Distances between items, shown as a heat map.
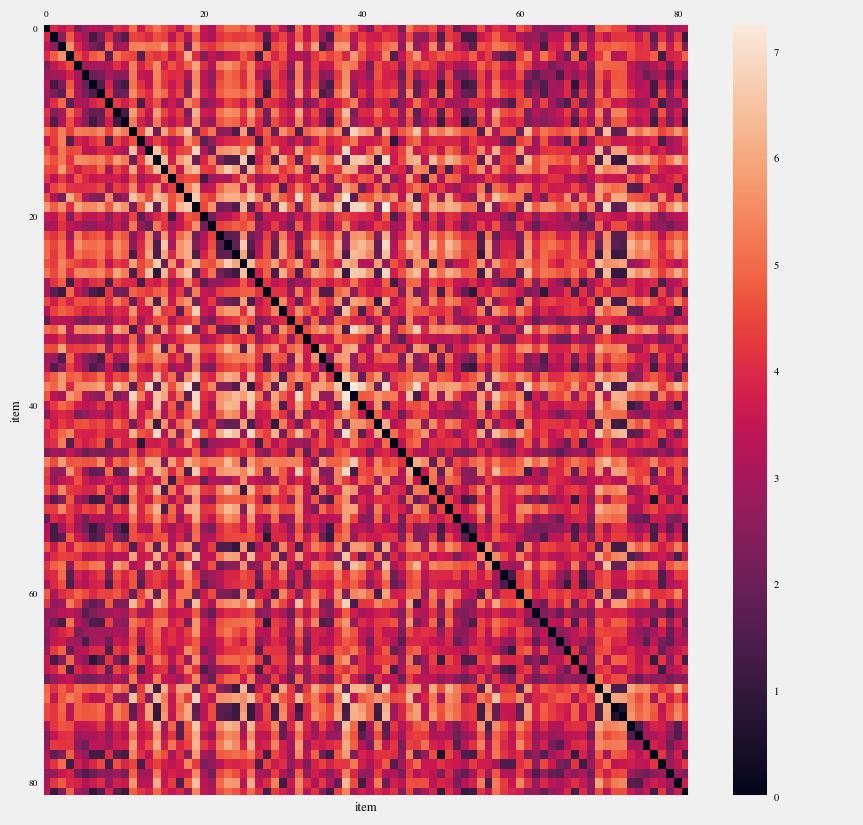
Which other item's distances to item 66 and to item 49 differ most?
25
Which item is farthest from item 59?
18
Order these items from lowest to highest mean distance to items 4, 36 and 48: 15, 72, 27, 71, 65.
65, 27, 71, 72, 15
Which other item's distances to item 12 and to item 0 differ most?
44
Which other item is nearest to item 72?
73
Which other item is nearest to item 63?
28
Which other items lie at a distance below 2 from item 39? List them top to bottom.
18, 47, 61
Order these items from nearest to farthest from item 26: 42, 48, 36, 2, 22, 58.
42, 22, 48, 58, 36, 2
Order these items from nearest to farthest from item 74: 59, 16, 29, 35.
59, 35, 16, 29
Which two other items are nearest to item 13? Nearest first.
21, 71
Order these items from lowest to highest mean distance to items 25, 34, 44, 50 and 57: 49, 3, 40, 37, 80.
49, 3, 80, 40, 37
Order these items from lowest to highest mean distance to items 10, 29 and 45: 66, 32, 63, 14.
63, 66, 14, 32
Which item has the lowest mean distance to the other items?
53
